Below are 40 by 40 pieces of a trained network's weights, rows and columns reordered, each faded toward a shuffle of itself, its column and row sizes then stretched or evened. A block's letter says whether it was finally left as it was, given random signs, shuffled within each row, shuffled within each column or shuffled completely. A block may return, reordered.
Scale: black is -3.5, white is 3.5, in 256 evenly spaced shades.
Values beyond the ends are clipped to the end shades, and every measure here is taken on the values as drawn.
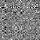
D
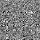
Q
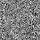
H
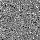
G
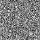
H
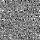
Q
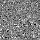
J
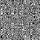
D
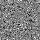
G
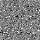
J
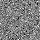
G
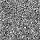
G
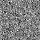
G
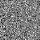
Q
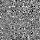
Q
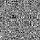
D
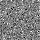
G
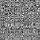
D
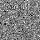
G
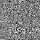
Q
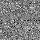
J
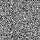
H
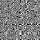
D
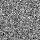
G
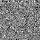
J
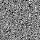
H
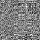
D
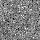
G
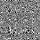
Q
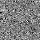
J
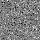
G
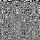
D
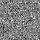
J
